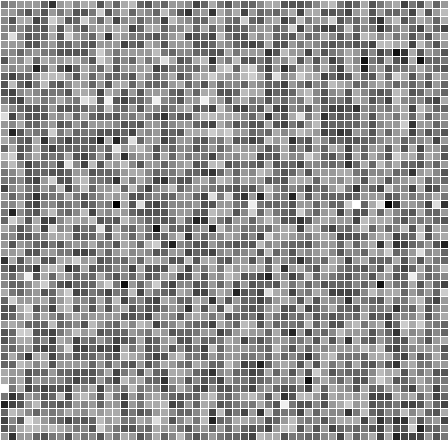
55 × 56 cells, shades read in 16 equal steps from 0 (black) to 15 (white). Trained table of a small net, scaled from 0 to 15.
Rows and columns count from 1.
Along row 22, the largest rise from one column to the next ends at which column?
53
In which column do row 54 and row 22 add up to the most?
3
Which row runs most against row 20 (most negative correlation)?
55
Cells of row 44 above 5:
40
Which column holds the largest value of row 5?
2
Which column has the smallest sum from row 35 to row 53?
33
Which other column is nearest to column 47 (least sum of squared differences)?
23
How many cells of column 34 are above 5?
41
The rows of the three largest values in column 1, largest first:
49, 15, 20
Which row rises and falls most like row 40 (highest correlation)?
52
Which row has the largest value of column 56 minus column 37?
37
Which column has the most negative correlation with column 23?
26
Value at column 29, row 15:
10
